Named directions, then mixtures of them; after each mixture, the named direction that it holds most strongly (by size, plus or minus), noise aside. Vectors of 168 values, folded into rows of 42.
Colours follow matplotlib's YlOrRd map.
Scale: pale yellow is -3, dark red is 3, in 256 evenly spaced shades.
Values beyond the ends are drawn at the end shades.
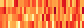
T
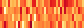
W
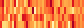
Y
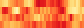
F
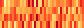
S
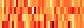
Y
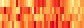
F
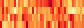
Y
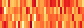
W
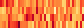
T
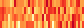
T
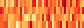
T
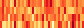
Y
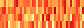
T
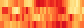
F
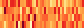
W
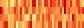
W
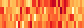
W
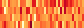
W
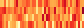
T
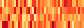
Y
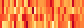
Y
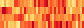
T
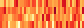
T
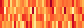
Y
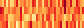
T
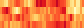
F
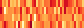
W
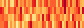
T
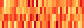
S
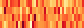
W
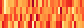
S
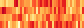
T
